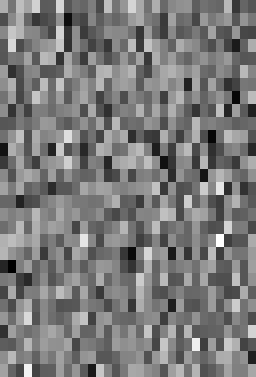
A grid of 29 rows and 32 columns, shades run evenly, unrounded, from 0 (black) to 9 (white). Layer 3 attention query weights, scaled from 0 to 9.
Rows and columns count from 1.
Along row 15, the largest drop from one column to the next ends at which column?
29
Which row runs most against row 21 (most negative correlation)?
28
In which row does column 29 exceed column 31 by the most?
27
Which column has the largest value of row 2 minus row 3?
18
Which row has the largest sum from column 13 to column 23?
6
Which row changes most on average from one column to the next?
12
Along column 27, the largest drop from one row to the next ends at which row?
11
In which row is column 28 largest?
19
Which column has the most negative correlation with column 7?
14
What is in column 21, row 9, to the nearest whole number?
4
